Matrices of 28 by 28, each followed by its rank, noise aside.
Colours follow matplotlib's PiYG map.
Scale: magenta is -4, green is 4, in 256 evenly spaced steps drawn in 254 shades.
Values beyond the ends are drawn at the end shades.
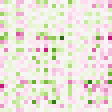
four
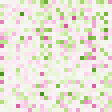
seven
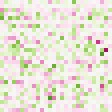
seven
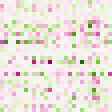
five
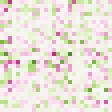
four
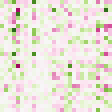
four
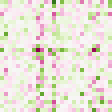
three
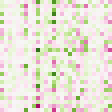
three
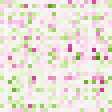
five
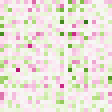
five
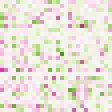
seven
